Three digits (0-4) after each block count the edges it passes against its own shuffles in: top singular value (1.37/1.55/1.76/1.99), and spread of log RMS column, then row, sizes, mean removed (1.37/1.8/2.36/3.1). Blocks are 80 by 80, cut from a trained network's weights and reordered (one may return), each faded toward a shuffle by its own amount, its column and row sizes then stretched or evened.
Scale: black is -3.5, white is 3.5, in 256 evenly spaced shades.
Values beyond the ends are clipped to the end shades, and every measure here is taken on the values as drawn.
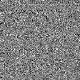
2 1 2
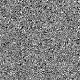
2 0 2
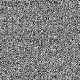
3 0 1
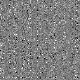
0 3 1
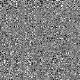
1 3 3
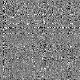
2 3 3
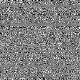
2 0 4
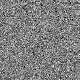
2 0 0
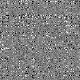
2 3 4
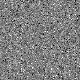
0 2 0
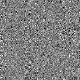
2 3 1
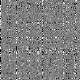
3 4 3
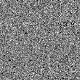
1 0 1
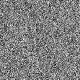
2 0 0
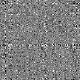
3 3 3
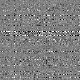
4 2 4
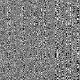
4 4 0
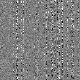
1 4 0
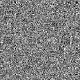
3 0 2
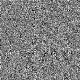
0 2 0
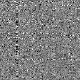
1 2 3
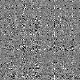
1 3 3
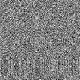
4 0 0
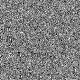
1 0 0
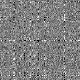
4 3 2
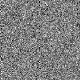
3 1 0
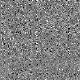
0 3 2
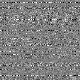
4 0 4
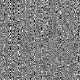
3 4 0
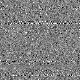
2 0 3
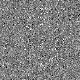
0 2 1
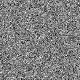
0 0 1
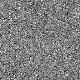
1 1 0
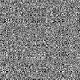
4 0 3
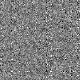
0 2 1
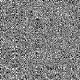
3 2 2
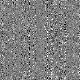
2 4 0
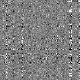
4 3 3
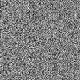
4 0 0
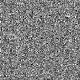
1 0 1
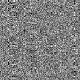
4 2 0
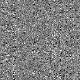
1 3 1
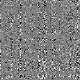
0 4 3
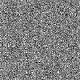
2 0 1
